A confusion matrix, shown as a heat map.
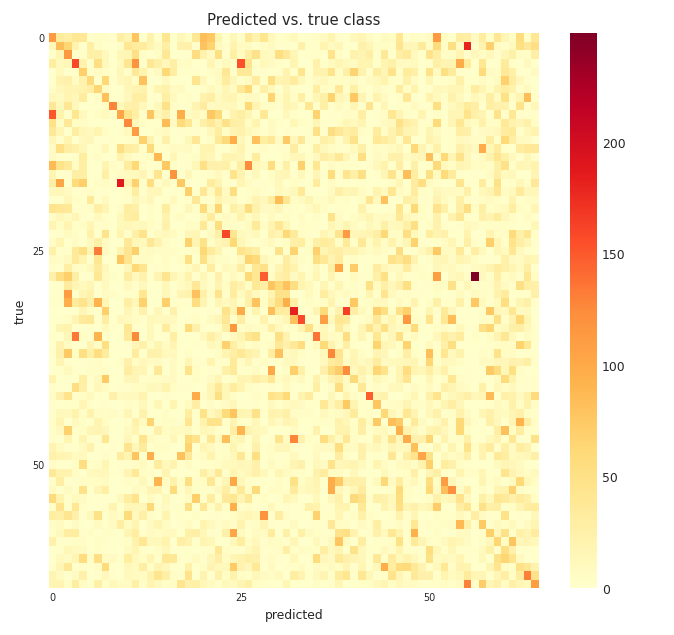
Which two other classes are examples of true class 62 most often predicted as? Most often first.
44, 24
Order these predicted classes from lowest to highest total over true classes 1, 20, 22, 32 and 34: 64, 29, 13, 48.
13, 64, 29, 48
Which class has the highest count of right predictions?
32
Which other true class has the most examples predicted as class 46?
45
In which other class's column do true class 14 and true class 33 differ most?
47
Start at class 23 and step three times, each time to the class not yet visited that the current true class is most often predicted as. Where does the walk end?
31
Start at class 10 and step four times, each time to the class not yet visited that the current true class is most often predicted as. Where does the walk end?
0
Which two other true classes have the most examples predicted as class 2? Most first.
30, 31
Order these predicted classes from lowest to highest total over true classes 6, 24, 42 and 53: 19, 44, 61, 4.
44, 4, 19, 61
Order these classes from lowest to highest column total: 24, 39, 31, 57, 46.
57, 31, 39, 46, 24
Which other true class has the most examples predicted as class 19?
42
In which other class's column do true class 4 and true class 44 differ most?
24
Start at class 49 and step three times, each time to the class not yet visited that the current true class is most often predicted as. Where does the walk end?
54
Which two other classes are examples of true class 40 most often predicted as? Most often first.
7, 60
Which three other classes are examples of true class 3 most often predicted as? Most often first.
25, 11, 54
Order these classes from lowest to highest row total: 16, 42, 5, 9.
5, 16, 42, 9
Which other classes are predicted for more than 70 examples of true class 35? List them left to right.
3, 6, 11
